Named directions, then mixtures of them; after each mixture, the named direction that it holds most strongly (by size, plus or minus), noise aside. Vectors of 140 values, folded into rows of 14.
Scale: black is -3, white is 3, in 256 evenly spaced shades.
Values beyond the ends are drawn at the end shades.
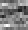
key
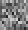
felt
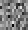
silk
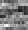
key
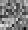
felt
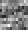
key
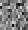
silk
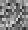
silk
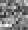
key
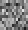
felt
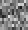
silk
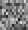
felt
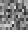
silk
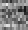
key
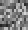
silk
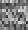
felt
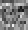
key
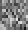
felt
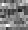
key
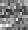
key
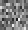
felt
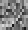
silk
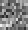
felt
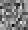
silk
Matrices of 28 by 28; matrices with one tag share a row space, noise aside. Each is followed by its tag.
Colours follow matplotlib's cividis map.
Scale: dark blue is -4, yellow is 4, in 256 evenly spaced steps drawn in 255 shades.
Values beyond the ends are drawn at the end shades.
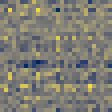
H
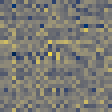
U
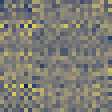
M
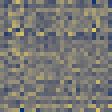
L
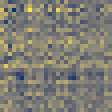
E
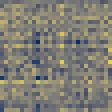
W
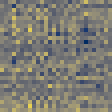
U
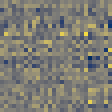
W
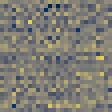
U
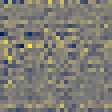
E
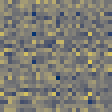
H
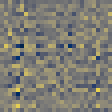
L
